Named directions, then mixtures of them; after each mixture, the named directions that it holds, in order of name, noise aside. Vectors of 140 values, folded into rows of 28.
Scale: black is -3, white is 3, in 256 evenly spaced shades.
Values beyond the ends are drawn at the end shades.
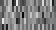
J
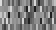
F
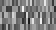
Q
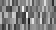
Q.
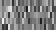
F, J.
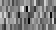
F, Q.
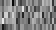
F, J, Q.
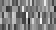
Q.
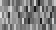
F.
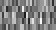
Q.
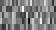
Q.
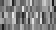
J, Q.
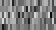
F, J, Q.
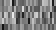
F, J, Q.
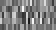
Q.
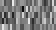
F, J, Q.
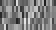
F, J, Q.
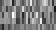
J, Q.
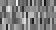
J, Q.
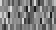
F.
